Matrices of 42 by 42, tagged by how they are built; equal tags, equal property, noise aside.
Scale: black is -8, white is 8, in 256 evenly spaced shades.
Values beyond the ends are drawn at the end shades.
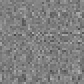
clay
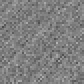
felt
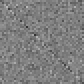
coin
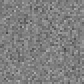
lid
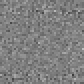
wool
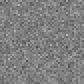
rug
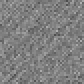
felt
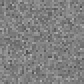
lid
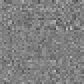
clay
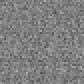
rug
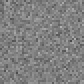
lid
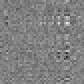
clay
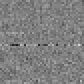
wool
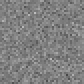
lid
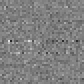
wool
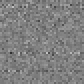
wool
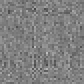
clay
